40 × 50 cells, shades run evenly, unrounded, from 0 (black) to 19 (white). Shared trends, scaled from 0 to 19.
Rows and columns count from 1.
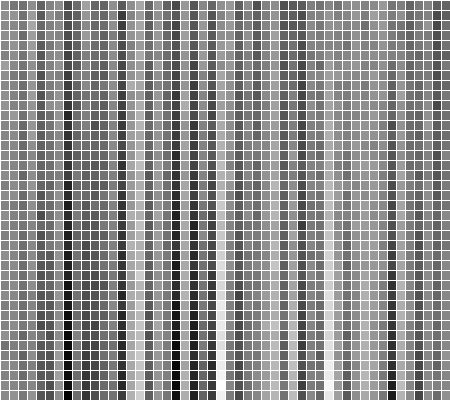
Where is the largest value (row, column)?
39, 25
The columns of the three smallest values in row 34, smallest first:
8, 20, 22
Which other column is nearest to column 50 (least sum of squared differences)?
46
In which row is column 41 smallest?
3
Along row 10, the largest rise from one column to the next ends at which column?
21
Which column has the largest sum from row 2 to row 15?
16
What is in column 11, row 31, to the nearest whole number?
6
